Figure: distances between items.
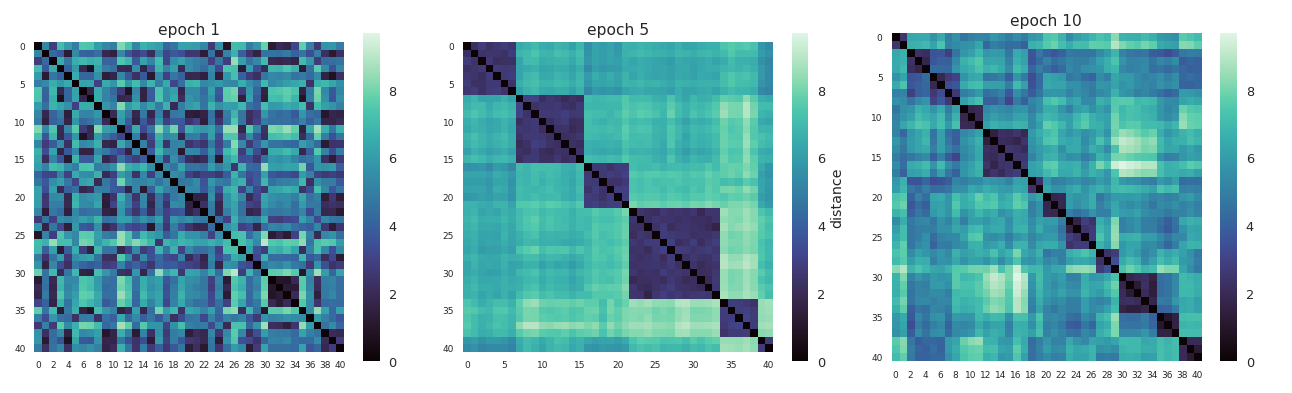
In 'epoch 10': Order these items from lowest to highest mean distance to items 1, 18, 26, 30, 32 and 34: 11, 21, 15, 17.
21, 15, 11, 17
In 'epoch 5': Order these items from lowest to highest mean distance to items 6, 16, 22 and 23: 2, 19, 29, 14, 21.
29, 2, 19, 21, 14
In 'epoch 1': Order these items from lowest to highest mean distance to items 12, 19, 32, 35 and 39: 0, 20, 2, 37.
20, 2, 0, 37
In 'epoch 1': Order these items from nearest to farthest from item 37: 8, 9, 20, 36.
9, 20, 36, 8
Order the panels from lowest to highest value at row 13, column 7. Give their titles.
epoch 5, epoch 10, epoch 1
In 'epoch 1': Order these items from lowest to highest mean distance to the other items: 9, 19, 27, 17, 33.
9, 17, 19, 27, 33
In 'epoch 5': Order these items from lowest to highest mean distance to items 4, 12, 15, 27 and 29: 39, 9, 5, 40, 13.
13, 9, 5, 40, 39
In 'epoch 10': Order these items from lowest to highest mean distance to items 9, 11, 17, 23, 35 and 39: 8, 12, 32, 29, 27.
12, 8, 27, 32, 29
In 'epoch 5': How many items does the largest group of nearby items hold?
12
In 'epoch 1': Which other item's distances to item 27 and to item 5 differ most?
11
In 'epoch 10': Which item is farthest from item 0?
29
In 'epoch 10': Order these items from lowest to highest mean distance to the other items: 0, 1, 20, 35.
35, 20, 0, 1
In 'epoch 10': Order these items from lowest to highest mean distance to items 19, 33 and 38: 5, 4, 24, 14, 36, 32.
5, 4, 32, 24, 36, 14
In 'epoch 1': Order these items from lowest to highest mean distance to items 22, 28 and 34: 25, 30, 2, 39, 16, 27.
39, 2, 25, 16, 27, 30
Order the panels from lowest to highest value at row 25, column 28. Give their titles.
epoch 5, epoch 1, epoch 10
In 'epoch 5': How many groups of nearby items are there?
6
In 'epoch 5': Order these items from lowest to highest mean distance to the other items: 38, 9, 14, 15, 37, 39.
14, 15, 9, 39, 38, 37
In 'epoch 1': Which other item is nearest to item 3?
7
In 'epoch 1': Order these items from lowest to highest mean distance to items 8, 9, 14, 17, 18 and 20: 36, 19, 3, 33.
36, 19, 3, 33
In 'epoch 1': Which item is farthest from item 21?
5
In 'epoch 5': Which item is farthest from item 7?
37
